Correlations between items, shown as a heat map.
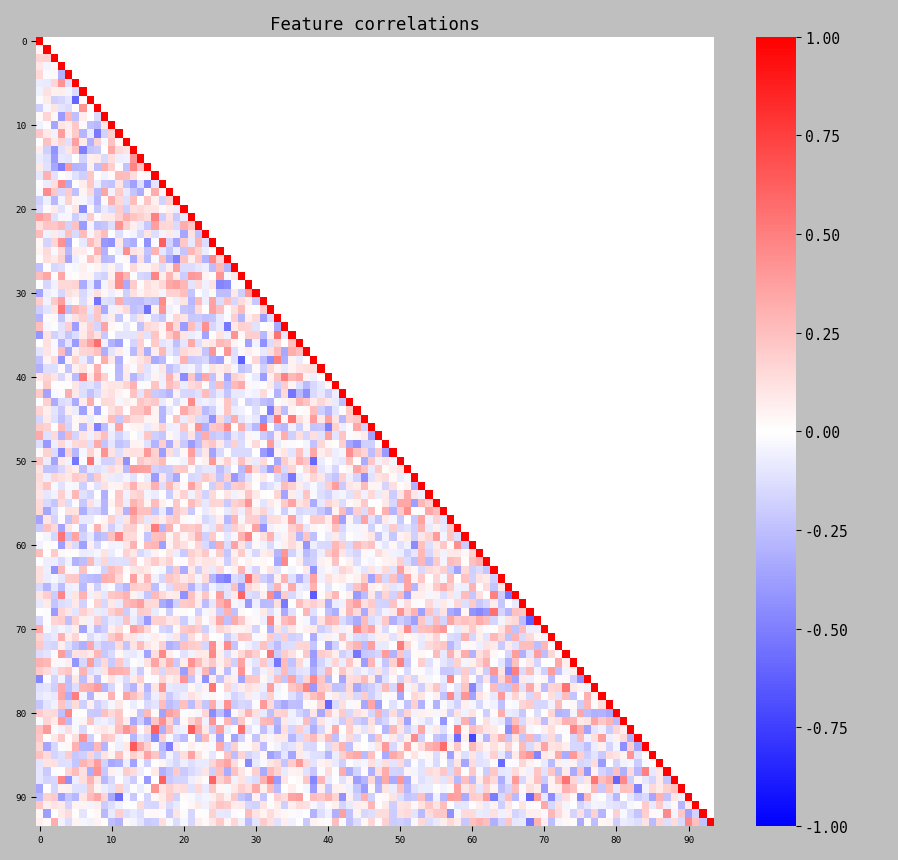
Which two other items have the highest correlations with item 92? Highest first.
87, 42
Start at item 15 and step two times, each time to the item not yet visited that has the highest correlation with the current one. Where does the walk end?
84
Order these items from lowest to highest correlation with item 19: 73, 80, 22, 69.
22, 73, 69, 80
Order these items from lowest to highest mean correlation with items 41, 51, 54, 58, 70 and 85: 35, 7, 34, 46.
34, 7, 35, 46
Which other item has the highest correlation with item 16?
82
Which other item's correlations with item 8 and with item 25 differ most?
46
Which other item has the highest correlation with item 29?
64
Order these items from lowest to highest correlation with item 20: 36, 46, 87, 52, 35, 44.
87, 36, 52, 35, 46, 44
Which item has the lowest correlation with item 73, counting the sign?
44
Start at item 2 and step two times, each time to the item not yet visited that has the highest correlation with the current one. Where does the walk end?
90
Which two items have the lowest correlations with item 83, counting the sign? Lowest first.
60, 58
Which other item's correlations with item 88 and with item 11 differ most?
80
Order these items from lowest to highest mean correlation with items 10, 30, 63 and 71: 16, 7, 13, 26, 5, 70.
26, 7, 70, 16, 5, 13
